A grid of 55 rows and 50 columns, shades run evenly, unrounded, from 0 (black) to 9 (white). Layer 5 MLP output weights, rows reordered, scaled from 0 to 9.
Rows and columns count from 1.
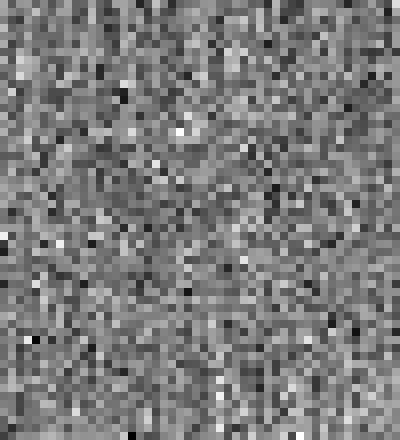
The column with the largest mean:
30
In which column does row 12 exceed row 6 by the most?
2
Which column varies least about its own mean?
43
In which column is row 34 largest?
24
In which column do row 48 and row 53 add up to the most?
28
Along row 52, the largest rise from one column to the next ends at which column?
37
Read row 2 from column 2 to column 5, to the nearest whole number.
5 4 5 7
